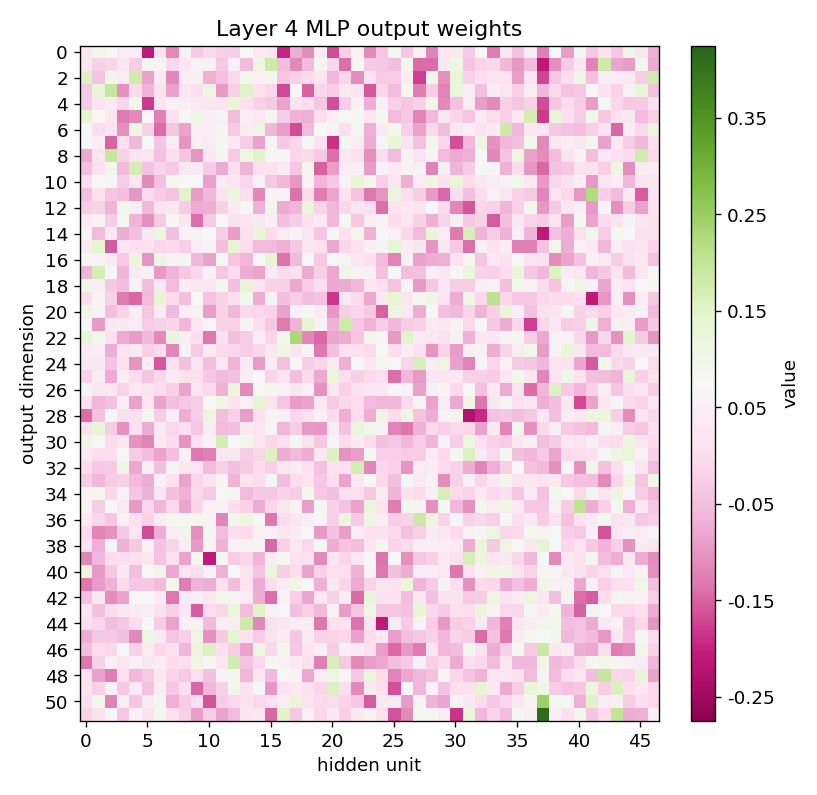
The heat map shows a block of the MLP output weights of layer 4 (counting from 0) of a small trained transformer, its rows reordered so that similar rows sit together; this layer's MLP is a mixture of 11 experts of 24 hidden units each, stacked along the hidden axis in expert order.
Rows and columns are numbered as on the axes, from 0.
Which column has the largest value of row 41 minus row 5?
37
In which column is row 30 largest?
11
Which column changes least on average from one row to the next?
46
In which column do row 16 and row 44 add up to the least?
24
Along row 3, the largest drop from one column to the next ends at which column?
3
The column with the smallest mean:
19
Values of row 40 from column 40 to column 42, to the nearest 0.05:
0 0 0
